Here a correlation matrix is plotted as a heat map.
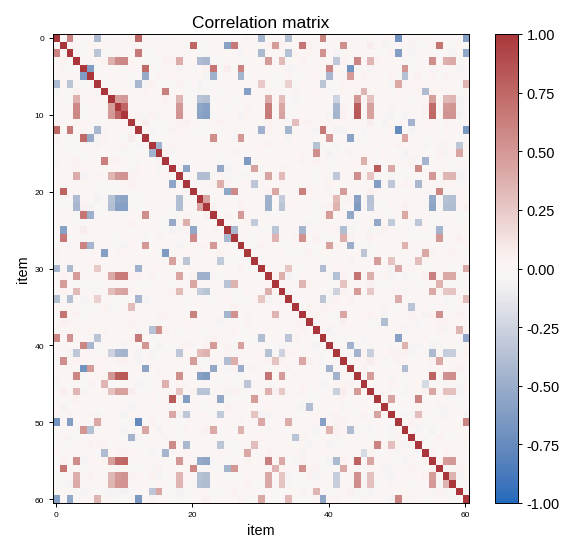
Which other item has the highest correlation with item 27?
4
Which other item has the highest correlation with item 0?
12
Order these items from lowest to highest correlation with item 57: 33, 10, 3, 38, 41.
41, 38, 33, 3, 10
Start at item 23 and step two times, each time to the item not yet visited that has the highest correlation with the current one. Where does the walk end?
13
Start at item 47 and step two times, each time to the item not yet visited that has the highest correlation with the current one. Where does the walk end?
53
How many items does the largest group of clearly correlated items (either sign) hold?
15
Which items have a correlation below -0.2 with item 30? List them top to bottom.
0, 2, 12, 39
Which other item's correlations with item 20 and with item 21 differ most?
1
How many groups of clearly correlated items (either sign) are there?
9
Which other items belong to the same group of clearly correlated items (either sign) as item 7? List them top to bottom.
16, 28, 45, 54
